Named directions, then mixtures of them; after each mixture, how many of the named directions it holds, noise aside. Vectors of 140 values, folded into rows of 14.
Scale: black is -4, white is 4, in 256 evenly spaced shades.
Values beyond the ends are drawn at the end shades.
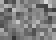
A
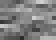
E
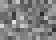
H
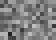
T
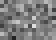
two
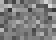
one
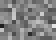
four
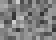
one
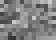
four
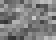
four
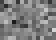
two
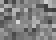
one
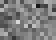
two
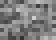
two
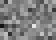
four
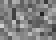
two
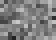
four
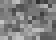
three
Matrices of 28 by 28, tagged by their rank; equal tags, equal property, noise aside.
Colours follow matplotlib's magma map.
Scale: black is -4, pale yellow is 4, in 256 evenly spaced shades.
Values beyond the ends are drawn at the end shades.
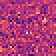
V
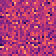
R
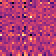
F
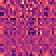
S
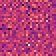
V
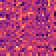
V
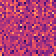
V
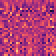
S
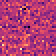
R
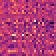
S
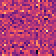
V
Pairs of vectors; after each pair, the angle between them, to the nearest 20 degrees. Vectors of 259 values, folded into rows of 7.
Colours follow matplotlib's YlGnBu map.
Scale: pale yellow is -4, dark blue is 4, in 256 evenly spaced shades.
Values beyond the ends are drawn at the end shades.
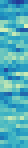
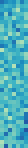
80 degrees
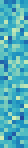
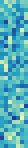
160 degrees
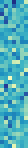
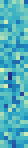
120 degrees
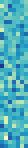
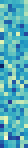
20 degrees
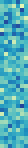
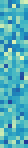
80 degrees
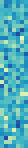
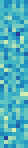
20 degrees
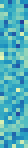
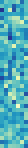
100 degrees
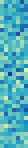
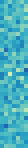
160 degrees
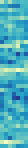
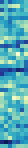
160 degrees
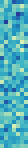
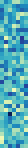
120 degrees
